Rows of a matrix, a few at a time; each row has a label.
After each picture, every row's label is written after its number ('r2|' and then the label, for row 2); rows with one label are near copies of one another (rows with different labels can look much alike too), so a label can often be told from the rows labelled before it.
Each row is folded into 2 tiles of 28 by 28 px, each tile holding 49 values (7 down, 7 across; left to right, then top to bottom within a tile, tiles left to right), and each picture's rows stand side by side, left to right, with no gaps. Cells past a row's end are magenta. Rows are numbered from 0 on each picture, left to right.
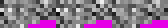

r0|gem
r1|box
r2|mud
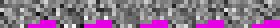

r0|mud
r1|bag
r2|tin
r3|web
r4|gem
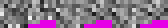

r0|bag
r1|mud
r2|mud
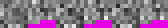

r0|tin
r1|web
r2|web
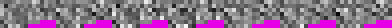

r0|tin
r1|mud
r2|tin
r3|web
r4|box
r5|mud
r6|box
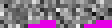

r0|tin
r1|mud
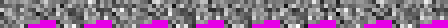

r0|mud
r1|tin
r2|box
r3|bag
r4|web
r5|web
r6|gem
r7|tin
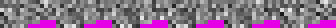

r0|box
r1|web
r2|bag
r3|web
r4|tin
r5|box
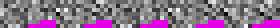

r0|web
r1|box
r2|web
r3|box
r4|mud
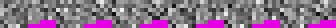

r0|web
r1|box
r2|gem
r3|web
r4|tin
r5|mud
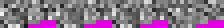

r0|web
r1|tin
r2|tin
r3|box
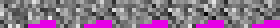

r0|tin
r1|mud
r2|gem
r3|mud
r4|gem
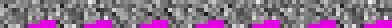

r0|web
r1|tin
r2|mud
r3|mud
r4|tin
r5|box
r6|tin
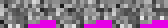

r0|tin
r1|web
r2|bag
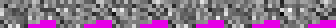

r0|bag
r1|box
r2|box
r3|tin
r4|bag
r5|gem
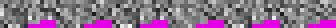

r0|bag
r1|mud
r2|web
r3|gem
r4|web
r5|box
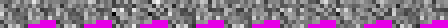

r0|tin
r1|tin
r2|box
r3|bag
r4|web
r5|box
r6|gem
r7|bag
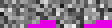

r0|box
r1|web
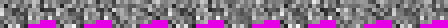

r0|bag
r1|web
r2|mud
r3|bag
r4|tin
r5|tin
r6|gem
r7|bag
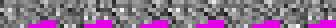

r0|gem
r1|bag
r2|gem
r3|gem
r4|box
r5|web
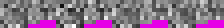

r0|web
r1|web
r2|bag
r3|tin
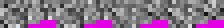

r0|web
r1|web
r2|mud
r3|mud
